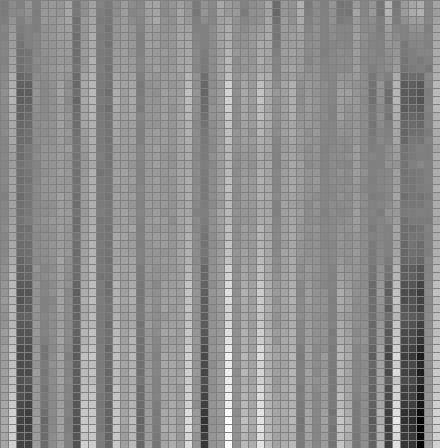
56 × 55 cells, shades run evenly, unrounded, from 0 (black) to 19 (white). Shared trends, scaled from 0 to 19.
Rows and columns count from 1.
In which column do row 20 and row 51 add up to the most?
29
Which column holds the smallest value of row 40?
53
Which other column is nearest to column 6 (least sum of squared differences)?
42
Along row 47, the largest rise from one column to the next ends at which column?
50
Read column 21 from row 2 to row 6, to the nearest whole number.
10 11 11 11 11
